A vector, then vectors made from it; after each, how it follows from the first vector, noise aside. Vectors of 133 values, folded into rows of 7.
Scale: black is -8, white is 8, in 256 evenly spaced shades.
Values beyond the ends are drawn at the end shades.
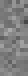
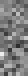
reversed, negated, scaled up.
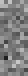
wrapped around, scaled up.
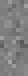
negated, partly zeroed.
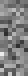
reversed, negated, scaled up.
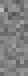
wrapped around, negated.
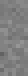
reversed, shrunk.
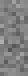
wrapped around, negated.
